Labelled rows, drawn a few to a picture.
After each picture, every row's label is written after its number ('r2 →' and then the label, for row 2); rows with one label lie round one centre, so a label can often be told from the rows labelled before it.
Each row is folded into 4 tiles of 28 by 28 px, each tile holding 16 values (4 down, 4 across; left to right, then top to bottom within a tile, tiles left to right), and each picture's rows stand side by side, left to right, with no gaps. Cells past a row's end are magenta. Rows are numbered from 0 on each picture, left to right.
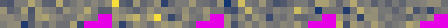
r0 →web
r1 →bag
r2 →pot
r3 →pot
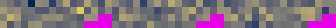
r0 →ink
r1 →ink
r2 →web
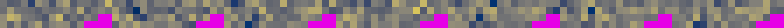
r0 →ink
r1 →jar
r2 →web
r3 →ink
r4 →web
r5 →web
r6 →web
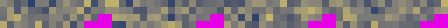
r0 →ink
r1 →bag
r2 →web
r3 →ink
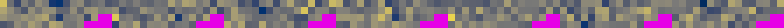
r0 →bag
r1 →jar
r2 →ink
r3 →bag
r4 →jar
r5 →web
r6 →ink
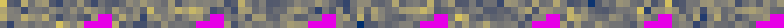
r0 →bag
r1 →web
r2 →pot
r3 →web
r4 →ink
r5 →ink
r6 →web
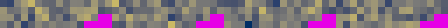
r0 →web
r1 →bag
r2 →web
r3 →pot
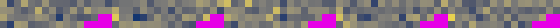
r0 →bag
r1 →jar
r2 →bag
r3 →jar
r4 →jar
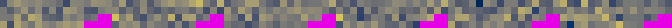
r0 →pot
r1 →jar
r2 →web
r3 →jar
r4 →ink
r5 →bag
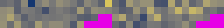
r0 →ink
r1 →web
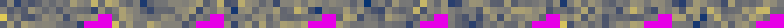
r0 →jar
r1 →ink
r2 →pot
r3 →ink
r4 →web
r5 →pot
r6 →web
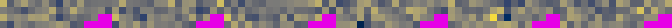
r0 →bag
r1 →jar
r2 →jar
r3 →web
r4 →bag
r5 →ink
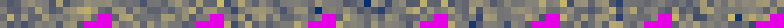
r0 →web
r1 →ink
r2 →pot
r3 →ink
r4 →web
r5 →bag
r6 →jar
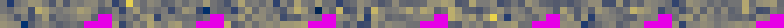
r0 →web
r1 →pot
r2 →pot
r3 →web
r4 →bag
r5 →web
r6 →pot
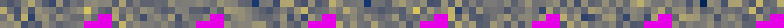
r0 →web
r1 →jar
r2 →ink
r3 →ink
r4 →jar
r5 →jar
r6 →ink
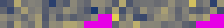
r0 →pot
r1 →jar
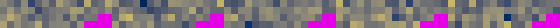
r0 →ink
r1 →ink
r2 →web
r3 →bag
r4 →bag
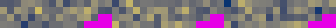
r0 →web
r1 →pot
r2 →pot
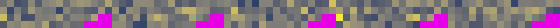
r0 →jar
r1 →web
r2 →ink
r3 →jar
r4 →web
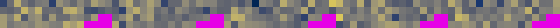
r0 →pot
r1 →pot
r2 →ink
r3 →bag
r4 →ink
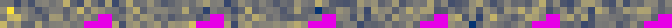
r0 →ink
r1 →pot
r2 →pot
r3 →web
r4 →web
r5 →web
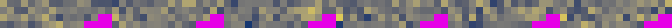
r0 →bag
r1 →jar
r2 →web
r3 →jar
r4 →web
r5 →jar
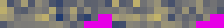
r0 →bag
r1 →bag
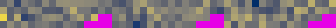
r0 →jar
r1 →web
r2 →ink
